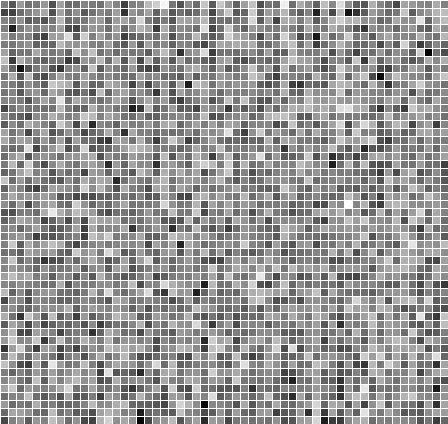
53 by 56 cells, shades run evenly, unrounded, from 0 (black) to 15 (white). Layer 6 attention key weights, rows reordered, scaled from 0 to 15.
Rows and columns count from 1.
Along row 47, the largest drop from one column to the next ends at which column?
15
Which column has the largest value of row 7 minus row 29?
53
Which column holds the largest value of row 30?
14
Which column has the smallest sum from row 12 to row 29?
48
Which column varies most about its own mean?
43
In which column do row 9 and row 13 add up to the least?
3
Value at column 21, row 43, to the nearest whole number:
8
